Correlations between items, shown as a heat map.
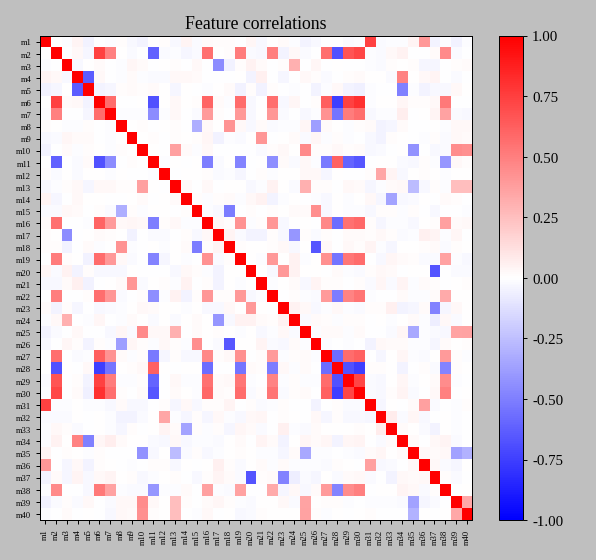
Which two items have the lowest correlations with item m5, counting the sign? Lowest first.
m4, m34
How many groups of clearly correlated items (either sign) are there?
10
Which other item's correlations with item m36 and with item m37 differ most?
m20
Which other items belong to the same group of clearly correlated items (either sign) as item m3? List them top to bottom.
m17, m24
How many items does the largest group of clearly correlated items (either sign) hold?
12
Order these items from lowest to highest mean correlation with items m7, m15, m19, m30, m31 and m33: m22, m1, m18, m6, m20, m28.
m28, m18, m20, m1, m22, m6
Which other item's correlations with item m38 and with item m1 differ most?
m31
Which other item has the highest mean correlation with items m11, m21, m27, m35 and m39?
m9
